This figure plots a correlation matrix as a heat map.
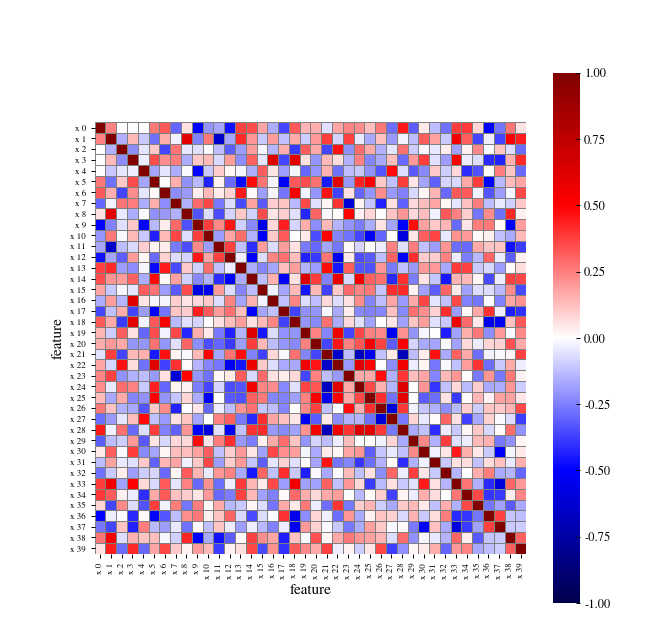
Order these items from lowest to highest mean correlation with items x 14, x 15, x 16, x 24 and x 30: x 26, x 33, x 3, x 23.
x 26, x 23, x 33, x 3
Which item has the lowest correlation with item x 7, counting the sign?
x 23
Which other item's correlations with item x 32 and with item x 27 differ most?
x 4
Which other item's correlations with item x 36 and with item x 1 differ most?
x 33
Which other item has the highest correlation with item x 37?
x 36
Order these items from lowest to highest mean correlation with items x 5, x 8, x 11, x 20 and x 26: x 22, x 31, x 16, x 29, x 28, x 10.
x 10, x 31, x 16, x 29, x 22, x 28
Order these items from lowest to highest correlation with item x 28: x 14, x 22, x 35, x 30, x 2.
x 30, x 35, x 2, x 14, x 22
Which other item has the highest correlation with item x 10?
x 21
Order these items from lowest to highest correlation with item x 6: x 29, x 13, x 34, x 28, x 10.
x 28, x 29, x 10, x 34, x 13
